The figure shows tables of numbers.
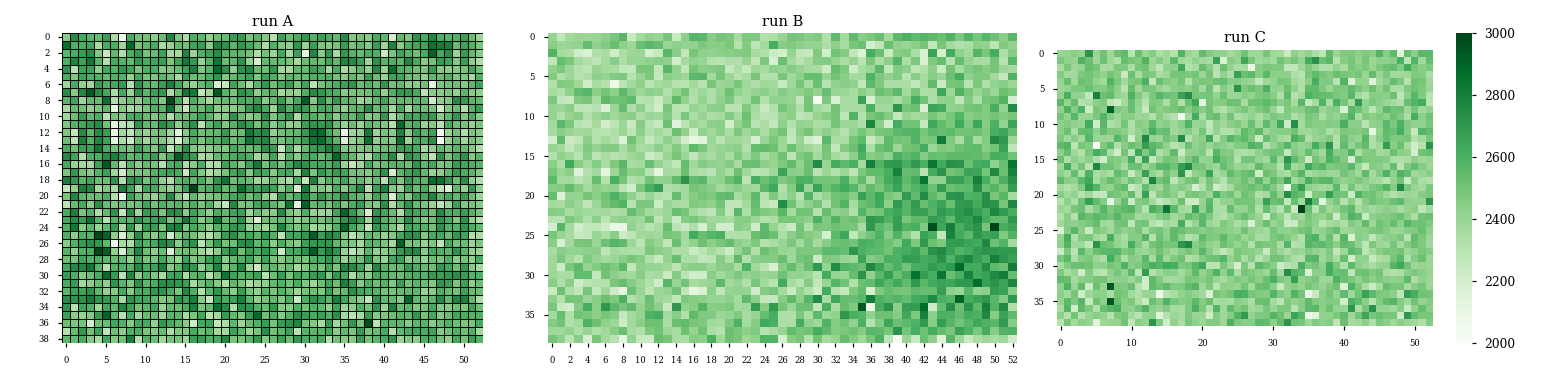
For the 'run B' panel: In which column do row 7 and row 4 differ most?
44
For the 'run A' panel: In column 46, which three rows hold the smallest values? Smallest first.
6, 8, 15
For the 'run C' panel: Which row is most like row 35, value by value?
8
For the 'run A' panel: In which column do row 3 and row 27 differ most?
5
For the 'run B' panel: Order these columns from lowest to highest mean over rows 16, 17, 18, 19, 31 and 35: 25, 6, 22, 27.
6, 22, 27, 25
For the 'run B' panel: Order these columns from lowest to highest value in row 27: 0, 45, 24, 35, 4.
0, 4, 24, 35, 45
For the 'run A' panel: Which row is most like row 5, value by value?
28
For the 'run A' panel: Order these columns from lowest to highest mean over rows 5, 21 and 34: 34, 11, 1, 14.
1, 14, 11, 34
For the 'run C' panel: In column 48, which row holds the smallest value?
0
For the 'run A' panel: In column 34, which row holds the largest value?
15
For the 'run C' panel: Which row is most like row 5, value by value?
3
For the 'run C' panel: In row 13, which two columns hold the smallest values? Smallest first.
5, 50
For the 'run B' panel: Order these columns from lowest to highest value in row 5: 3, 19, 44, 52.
3, 44, 19, 52
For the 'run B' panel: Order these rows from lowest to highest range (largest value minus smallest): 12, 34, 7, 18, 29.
7, 12, 18, 29, 34
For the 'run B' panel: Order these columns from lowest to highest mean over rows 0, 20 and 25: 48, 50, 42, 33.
33, 50, 48, 42
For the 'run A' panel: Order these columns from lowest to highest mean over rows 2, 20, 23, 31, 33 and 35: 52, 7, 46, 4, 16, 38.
7, 52, 38, 16, 4, 46
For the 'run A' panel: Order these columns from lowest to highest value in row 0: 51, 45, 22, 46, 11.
11, 51, 45, 22, 46
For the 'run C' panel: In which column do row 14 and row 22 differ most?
34
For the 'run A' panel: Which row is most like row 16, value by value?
35
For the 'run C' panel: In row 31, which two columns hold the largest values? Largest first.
32, 12
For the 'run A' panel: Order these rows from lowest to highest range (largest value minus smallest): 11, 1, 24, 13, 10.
10, 1, 24, 11, 13
